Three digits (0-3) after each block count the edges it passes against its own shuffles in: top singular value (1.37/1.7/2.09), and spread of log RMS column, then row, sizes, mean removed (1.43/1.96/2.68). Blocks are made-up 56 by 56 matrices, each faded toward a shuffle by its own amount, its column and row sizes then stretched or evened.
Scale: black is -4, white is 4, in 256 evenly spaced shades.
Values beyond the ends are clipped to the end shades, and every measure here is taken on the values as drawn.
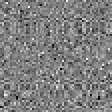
3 0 0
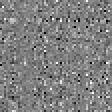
2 2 1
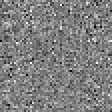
1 1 1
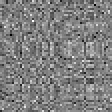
3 1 0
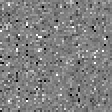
0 2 1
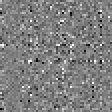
1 2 1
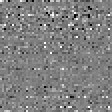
1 1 3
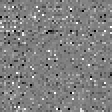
0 1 2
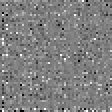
0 2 2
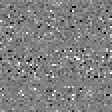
0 0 2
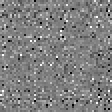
2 1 1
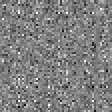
2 2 1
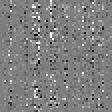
0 3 1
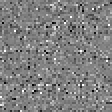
2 0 1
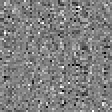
2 2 0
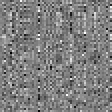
3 3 0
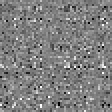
2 2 2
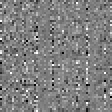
1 3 1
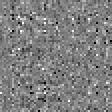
2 2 1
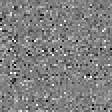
1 1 2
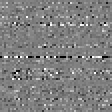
2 0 3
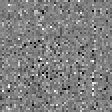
0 2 1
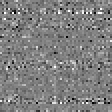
2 1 3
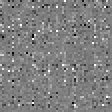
1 2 2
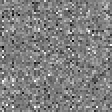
2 2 0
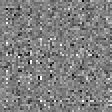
0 2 2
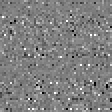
0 0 2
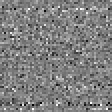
0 0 2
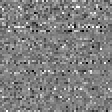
0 0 3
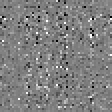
0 2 1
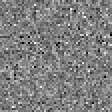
1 0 1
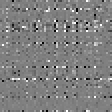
3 2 3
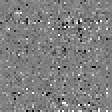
0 2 2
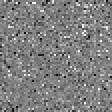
0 0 1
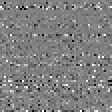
2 0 3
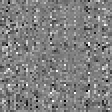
1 3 2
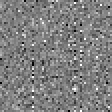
2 2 0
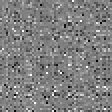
3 1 1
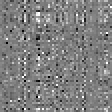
3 3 1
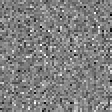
2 1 1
